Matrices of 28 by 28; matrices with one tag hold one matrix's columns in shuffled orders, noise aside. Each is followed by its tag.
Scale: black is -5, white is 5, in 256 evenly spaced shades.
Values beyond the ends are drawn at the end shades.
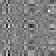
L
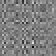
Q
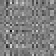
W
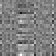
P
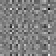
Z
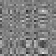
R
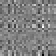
L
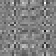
W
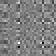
Q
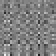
P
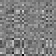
R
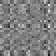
L
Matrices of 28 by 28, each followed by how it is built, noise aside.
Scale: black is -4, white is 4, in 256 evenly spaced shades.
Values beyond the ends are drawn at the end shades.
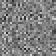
low rank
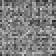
blocks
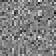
low rank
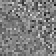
upper triangular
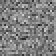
blocks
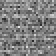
blocks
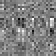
low rank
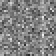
repeating rows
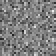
repeating rows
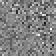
upper triangular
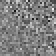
upper triangular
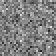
repeating rows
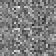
repeating rows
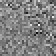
upper triangular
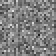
repeating rows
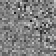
upper triangular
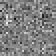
low rank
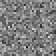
repeating rows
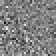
lower triangular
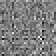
low rank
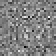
low rank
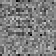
blocks
